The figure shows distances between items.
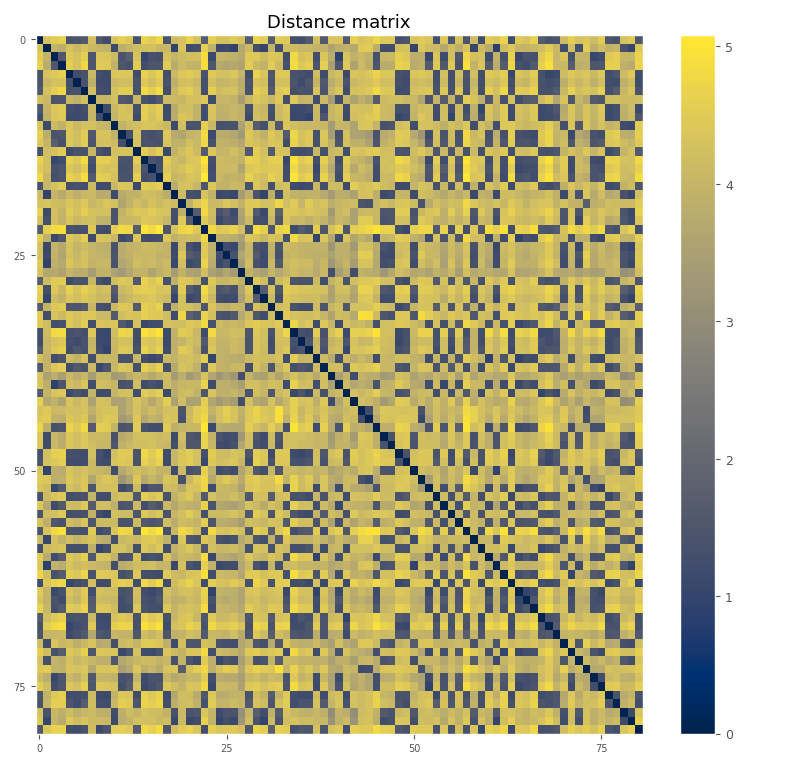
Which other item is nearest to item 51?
44
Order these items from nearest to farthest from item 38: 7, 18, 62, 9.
9, 18, 7, 62
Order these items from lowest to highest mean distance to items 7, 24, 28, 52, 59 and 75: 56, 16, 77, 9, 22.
56, 16, 9, 77, 22
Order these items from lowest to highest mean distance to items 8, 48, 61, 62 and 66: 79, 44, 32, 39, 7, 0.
7, 0, 79, 32, 39, 44
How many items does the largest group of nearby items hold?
29
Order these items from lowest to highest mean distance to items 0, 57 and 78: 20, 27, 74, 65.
20, 27, 74, 65
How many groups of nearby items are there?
5
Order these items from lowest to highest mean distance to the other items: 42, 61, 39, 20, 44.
61, 20, 39, 42, 44
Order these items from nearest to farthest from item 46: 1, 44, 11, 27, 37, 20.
1, 20, 27, 11, 37, 44
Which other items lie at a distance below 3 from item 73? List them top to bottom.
19, 43, 44, 51
